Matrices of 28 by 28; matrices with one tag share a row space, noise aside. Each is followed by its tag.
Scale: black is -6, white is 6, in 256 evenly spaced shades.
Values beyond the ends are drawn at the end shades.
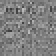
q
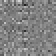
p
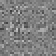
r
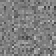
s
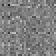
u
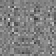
s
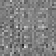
r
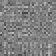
p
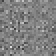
r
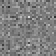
u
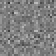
s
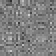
q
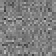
p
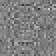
s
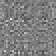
r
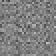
u
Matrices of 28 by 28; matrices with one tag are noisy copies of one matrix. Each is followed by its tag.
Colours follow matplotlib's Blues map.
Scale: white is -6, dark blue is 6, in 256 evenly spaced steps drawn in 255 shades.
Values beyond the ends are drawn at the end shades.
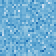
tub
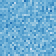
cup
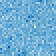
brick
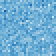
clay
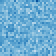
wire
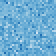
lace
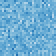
clay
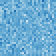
clay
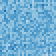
clay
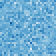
cup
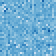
clay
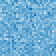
lace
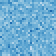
cup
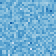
cup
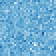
cup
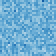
clay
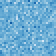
cup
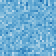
brick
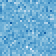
cup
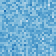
clay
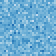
tub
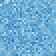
tub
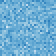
wire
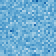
wire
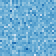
lace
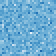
tub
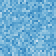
brick
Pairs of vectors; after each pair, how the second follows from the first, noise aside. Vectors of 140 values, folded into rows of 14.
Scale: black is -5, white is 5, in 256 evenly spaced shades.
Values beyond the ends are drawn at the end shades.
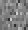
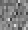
negated.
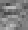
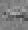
reversed, partly zeroed.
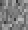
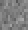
shrunk.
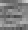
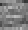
negated.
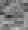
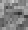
reversed.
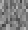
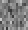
reversed.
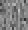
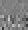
reversed, partly zeroed.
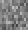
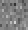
reversed, partly zeroed.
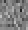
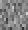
reversed.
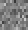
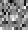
reversed, negated, scaled up.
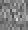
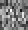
reversed, scaled up.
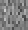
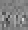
reversed, partly zeroed.
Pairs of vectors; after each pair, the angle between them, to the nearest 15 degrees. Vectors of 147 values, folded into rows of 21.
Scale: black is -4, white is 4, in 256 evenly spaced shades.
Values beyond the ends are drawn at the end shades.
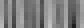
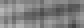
60 degrees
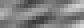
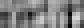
120 degrees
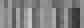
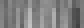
30 degrees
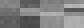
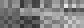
30 degrees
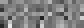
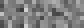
45 degrees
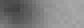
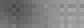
15 degrees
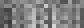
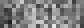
30 degrees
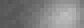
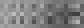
135 degrees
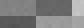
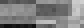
45 degrees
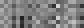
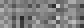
15 degrees
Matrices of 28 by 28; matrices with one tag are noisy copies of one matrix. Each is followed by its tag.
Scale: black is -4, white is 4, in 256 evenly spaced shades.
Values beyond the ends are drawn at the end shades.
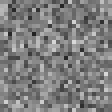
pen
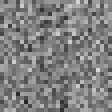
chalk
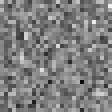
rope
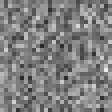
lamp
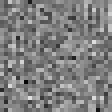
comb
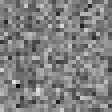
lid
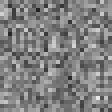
pen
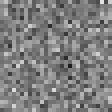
pen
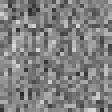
pen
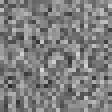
rope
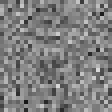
chalk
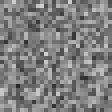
lid
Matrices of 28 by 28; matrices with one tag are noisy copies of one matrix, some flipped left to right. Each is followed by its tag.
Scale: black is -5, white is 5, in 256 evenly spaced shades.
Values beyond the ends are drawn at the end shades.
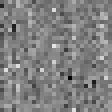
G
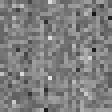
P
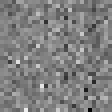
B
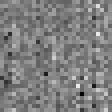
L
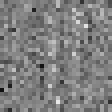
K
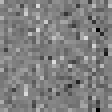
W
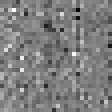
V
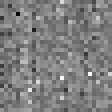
P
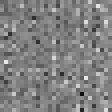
L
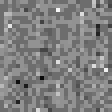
G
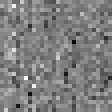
L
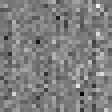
L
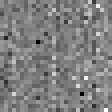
L
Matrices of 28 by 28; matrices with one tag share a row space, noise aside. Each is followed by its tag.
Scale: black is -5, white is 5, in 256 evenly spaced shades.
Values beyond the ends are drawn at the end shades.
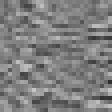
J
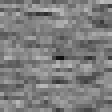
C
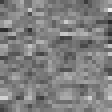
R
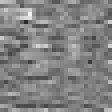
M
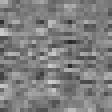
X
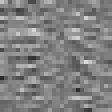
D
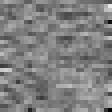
R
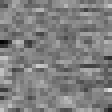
R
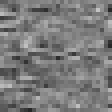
M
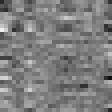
R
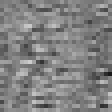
J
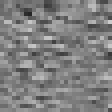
J
